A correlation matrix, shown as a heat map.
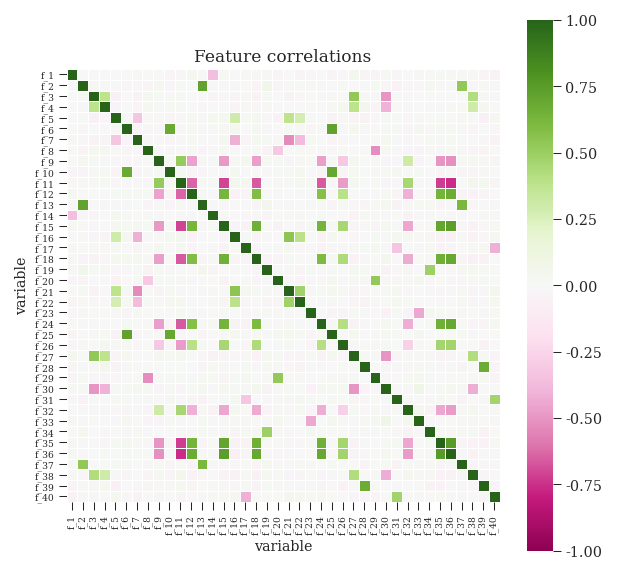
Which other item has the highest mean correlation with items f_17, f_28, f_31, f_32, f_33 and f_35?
f_39
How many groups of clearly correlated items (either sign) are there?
11
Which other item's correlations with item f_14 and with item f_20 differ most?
f_29
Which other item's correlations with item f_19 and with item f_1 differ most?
f_34
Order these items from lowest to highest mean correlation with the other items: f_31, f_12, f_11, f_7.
f_11, f_7, f_31, f_12
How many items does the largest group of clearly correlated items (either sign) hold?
10
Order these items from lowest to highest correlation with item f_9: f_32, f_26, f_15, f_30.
f_15, f_26, f_30, f_32
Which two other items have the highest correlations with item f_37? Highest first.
f_13, f_2
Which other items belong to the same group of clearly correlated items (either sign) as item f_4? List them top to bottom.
f_3, f_27, f_30, f_38
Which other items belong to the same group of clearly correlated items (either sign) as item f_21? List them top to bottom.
f_5, f_7, f_16, f_22
